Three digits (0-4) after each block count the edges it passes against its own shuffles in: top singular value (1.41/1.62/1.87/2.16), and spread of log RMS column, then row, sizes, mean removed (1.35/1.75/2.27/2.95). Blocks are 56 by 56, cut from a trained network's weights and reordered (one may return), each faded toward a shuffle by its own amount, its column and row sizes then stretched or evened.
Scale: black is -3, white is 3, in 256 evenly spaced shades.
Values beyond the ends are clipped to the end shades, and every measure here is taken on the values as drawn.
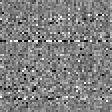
1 0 3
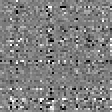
1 3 4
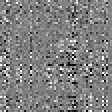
4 4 3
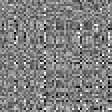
4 3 2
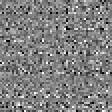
0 2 4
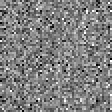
1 2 1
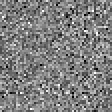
0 1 0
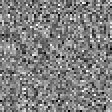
3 1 1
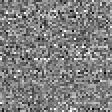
0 0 3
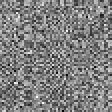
4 0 0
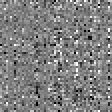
0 4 3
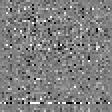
1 2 3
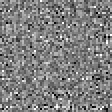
0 1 2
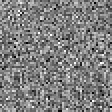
3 0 0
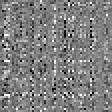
4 4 2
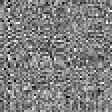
3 1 0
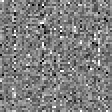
0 3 1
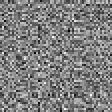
4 0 1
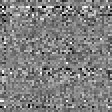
0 2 4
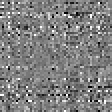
2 3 4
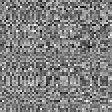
4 0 3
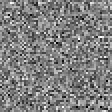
2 0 1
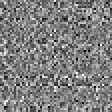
4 0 2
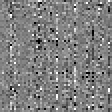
1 4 1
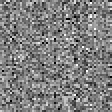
3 3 0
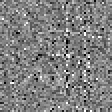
2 2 0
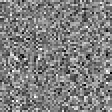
2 1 0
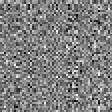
4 3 0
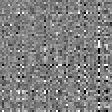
4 3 2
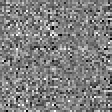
2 2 3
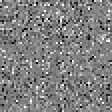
1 2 1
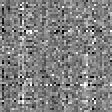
2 3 2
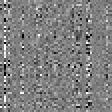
3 4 1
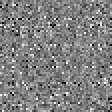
2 1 3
